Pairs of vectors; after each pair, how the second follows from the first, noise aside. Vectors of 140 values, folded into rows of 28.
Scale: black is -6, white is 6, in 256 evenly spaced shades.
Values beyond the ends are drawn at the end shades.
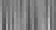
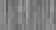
reversed, negated, shrunk.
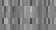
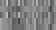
wrapped around, negated.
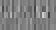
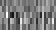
reversed, negated, scaled up.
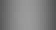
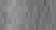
wrapped around, negated, shrunk.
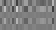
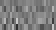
wrapped around, negated.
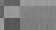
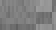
reversed, negated, shrunk.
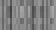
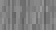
reversed, shrunk.
